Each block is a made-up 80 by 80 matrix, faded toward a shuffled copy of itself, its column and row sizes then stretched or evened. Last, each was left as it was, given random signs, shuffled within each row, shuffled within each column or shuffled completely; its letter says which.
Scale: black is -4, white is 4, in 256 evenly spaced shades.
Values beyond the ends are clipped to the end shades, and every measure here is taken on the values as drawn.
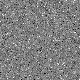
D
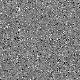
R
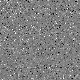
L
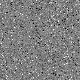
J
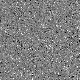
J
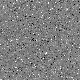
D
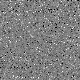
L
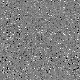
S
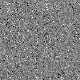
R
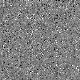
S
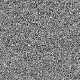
S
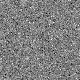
D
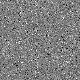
J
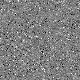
L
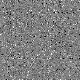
S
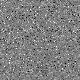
L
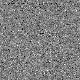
L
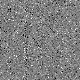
J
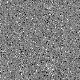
J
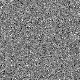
R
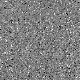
R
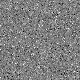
D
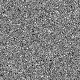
D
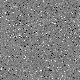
L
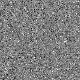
R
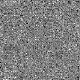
S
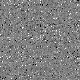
S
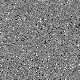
L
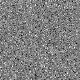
J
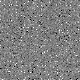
R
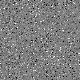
R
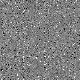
R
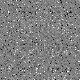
S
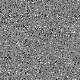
R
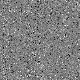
J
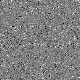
L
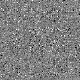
S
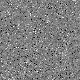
J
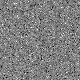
D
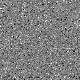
L
